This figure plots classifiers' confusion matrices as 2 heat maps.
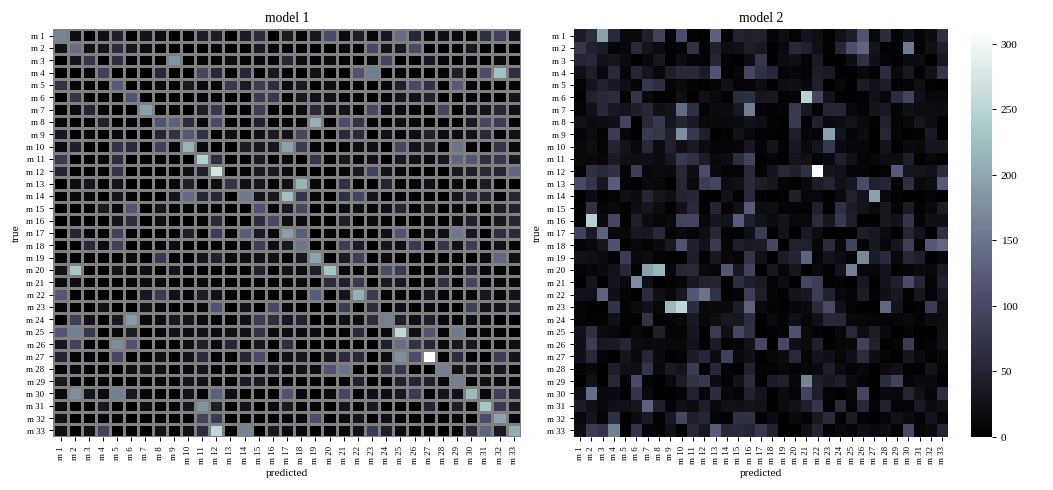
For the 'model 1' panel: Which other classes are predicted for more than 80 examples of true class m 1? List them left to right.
m 20, m 25, m 32
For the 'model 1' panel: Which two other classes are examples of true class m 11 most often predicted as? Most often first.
m 29, m 30
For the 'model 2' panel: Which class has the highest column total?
m 16
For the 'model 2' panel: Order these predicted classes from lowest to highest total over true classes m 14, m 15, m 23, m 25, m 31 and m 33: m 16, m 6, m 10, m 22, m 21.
m 21, m 6, m 22, m 10, m 16
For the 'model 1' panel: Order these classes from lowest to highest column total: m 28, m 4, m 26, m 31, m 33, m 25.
m 4, m 28, m 26, m 33, m 31, m 25
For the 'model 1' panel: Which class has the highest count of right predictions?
m 27
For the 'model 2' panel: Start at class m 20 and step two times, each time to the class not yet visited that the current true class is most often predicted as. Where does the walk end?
m 5
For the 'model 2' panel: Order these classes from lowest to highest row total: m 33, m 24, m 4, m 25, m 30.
m 24, m 25, m 30, m 4, m 33
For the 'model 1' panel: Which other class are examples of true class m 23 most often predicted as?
m 12
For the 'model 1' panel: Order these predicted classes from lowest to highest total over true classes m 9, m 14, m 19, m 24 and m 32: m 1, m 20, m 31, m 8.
m 20, m 1, m 8, m 31
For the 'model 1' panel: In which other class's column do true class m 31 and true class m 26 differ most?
m 5
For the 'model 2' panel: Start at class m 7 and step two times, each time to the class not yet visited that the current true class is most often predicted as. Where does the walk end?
m 2
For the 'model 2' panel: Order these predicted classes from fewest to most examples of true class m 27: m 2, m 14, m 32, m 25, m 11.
m 32, m 25, m 11, m 2, m 14
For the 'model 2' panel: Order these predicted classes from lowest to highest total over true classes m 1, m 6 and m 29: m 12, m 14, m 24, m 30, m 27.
m 14, m 27, m 24, m 12, m 30
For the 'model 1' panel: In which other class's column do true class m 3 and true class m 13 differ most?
m 18
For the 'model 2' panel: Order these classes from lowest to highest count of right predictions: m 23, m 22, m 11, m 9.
m 9, m 11, m 22, m 23
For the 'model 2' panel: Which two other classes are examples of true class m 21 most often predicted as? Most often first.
m 6, m 30
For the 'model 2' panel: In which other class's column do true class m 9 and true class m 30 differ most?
m 23
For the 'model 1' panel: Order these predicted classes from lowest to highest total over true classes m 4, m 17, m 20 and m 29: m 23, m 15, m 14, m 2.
m 15, m 23, m 14, m 2
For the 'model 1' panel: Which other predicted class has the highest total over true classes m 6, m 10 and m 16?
m 17
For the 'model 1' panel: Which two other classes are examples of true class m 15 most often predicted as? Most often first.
m 6, m 18
